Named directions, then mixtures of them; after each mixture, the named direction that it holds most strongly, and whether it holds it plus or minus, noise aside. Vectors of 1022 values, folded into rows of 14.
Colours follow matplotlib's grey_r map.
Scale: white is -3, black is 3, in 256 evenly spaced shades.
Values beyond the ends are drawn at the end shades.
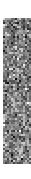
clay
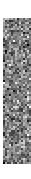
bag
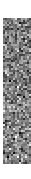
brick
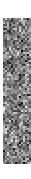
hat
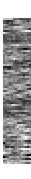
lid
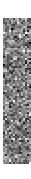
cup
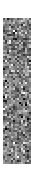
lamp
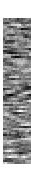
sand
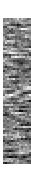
sand, minus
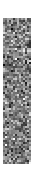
cup, plus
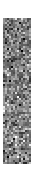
brick, plus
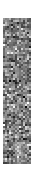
brick, plus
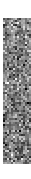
clay, minus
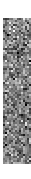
clay, minus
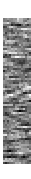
sand, minus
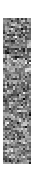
cup, minus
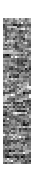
sand, minus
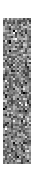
lamp, minus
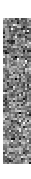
cup, minus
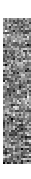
bag, plus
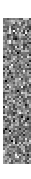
lamp, plus
